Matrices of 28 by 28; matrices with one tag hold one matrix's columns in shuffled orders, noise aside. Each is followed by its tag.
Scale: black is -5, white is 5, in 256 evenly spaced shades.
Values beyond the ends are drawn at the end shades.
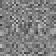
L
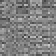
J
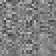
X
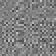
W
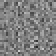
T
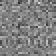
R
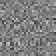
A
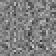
T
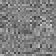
L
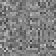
T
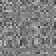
R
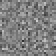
T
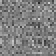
R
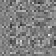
R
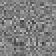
A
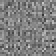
T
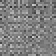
J
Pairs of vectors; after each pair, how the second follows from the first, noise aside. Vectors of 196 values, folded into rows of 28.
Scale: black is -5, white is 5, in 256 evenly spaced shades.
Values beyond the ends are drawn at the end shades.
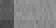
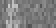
wrapped around, negated, partly zeroed.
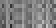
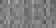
reversed, shrunk.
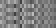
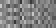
copied.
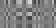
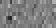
wrapped around, negated, partly zeroed.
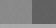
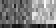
negated, scaled up.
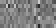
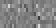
negated, partly zeroed.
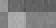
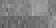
reversed, shrunk.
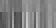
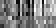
reversed, negated, scaled up.
